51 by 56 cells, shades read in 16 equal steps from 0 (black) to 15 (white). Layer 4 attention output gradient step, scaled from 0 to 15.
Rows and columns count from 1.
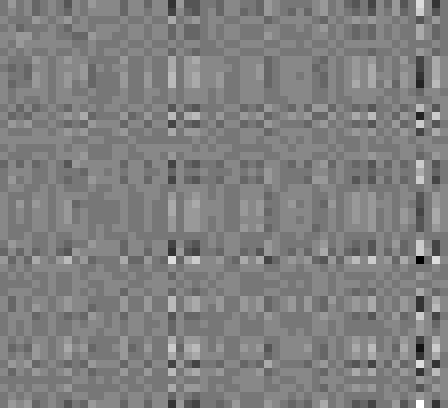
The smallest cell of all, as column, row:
53, 33
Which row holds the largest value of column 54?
32
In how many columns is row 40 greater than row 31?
4
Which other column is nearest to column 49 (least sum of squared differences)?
44
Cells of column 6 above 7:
28
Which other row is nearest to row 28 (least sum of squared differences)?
43
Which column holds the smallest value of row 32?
22
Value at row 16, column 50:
9
